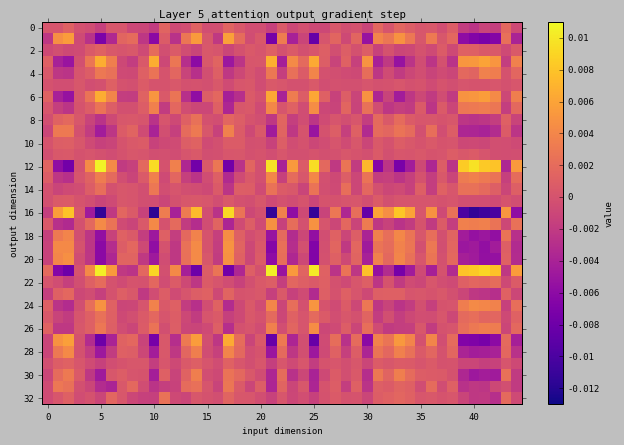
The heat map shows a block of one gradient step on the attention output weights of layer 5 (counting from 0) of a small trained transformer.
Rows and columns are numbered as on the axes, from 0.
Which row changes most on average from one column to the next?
16
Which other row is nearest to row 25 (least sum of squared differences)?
22
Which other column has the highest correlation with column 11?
43
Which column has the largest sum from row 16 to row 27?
17
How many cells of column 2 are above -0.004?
29
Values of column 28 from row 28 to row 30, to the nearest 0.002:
-0.002 0 0
